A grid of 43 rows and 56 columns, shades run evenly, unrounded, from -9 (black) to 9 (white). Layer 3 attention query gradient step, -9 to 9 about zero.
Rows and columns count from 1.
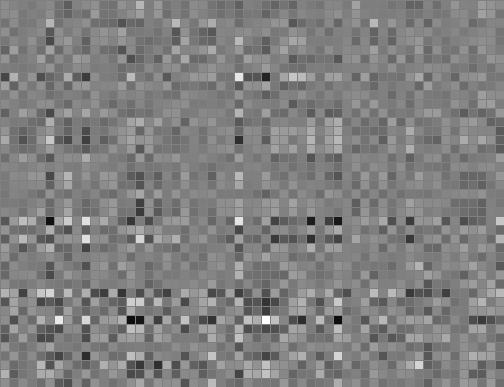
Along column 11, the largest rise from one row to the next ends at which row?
34
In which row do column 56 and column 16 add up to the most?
27
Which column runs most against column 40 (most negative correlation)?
33
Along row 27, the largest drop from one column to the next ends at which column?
17
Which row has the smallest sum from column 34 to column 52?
25
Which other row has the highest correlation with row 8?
3
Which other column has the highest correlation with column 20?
23
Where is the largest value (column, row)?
30, 36
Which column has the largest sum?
47
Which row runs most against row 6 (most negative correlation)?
10
